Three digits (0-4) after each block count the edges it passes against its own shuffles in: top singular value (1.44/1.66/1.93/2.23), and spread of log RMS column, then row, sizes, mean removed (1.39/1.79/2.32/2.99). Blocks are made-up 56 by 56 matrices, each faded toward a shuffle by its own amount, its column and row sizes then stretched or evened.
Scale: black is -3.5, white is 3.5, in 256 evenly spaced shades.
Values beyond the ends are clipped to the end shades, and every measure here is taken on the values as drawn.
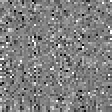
2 2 0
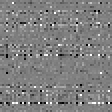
4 1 4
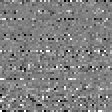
0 0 4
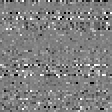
3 0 4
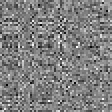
4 2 1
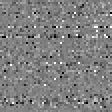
1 0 3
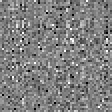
3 2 0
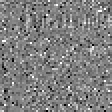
2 1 0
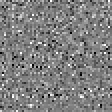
2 1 2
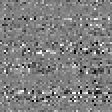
2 1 4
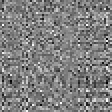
4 3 1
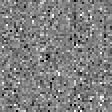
1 2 0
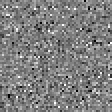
0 0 2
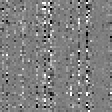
3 4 1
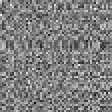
4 2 1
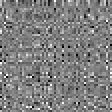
4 3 3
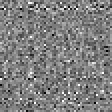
3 1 2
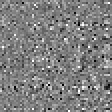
2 2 2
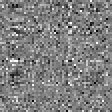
3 2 2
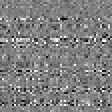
4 1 4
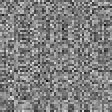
4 1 2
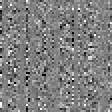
1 4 0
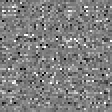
2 0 3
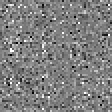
1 2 1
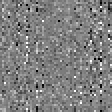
2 3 0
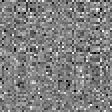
4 1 1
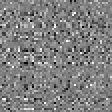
4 1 3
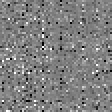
2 2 2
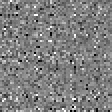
1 2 2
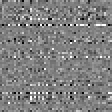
4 1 4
